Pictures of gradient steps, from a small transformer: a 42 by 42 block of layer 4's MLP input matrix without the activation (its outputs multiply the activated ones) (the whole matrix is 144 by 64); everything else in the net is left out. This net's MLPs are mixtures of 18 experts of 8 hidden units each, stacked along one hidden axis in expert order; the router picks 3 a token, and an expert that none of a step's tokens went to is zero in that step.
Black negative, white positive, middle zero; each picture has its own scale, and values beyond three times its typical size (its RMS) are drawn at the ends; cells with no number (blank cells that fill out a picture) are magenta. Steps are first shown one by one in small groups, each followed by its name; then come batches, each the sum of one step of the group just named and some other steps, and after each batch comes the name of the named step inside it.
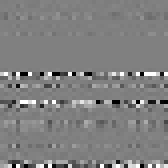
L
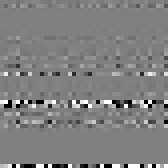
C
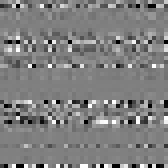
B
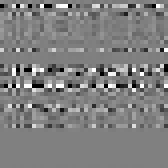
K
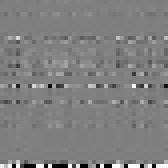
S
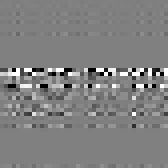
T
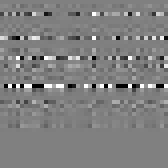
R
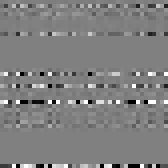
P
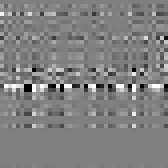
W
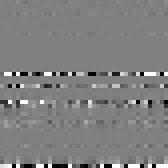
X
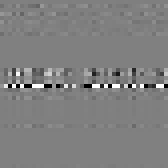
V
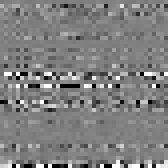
X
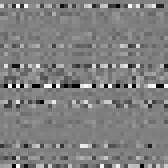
C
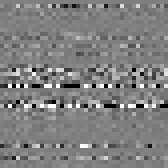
T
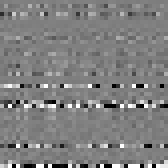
S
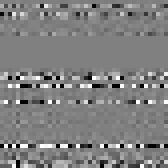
P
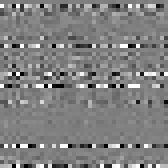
X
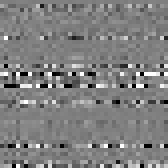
L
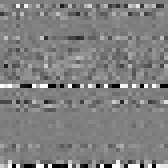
S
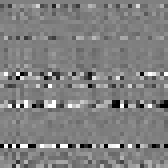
L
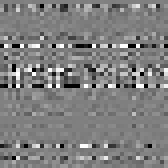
T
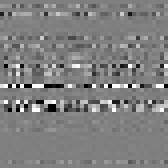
V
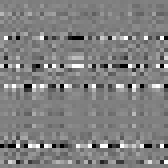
W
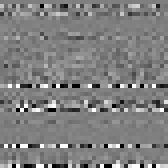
S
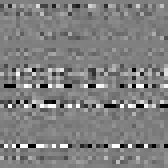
T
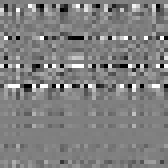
W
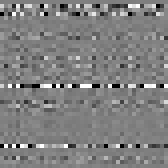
R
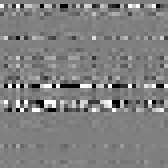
R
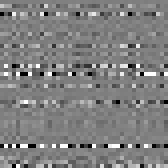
L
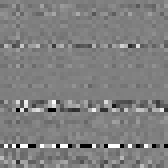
B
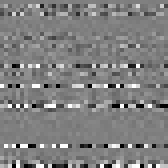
S
